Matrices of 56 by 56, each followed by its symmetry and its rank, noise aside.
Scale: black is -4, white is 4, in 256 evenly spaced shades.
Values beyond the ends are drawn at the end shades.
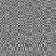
no symmetry, rank two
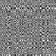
no symmetry, rank three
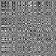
no symmetry, rank three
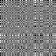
symmetric, rank one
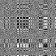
symmetric, rank one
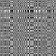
no symmetry, rank one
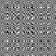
symmetric, rank two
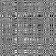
antisymmetric, rank two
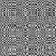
antisymmetric, rank two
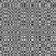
no symmetry, rank two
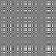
symmetric, rank one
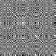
symmetric, rank three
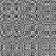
symmetric, rank three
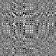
no symmetry, rank three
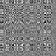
antisymmetric, rank two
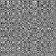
no symmetry, rank three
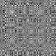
symmetric, rank three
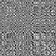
symmetric, rank three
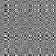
no symmetry, rank one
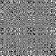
symmetric, rank three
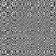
symmetric, rank two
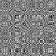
symmetric, rank three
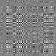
no symmetry, rank two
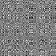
no symmetry, rank three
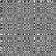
symmetric, rank two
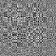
symmetric, rank three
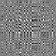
no symmetry, rank two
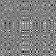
no symmetry, rank two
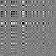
symmetric, rank one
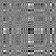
symmetric, rank one
